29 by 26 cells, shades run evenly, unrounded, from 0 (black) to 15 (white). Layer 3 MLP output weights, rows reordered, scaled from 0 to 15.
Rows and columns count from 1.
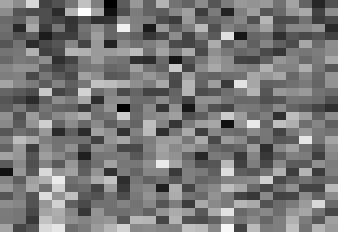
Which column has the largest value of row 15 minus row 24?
10
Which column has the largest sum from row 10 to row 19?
20
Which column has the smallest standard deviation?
11
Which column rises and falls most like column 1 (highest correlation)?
23
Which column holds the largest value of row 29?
18
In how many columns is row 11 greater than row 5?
22
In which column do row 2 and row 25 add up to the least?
9
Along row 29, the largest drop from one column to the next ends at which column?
19
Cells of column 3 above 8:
10
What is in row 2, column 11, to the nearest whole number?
7
